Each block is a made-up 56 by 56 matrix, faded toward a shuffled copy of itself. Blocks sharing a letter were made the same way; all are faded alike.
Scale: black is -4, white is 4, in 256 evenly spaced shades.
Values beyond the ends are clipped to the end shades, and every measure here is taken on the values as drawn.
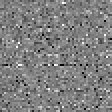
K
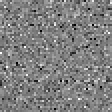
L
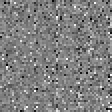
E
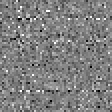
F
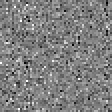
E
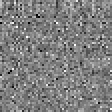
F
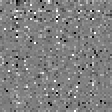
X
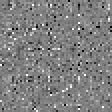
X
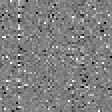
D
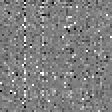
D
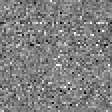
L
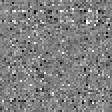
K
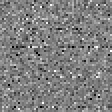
L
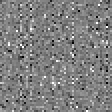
D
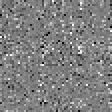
X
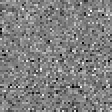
L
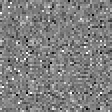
F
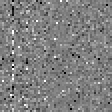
E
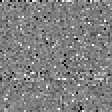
L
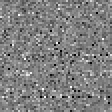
L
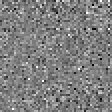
F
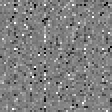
D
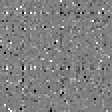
X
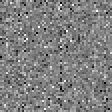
E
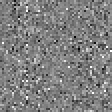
E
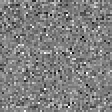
L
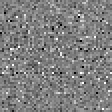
K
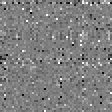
X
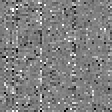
D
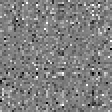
D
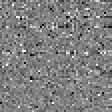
K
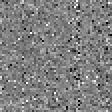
E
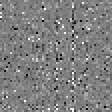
D
